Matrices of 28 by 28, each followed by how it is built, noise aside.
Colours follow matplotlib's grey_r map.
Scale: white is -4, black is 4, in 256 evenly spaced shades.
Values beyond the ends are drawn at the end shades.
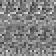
repeating columns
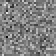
noise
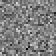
repeating rows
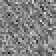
Toeplitz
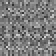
repeating columns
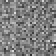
repeating rows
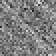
Toeplitz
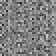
repeating rows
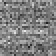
blocks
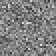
noise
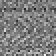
repeating columns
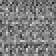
repeating columns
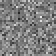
noise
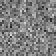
blocks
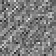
Hankel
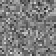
noise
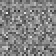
repeating columns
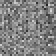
blocks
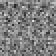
repeating columns
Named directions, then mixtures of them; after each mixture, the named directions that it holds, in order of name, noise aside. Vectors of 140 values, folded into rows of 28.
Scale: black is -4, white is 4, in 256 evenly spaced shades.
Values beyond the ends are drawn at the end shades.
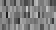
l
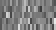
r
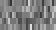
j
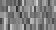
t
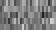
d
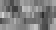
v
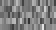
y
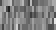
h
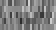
d, j.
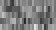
v, y.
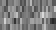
d, t, v.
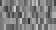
t, y.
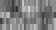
r, t, v.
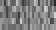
l, y.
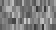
v, y.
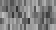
t, v, y.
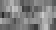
v.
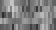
v.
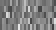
r.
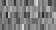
d, l.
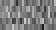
y.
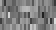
l, r, v.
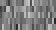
h, l.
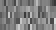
l, r.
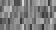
d, t, y.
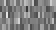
l.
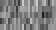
d, t, v.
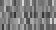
d, h, t.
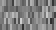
d, r.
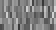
h, j.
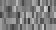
y.
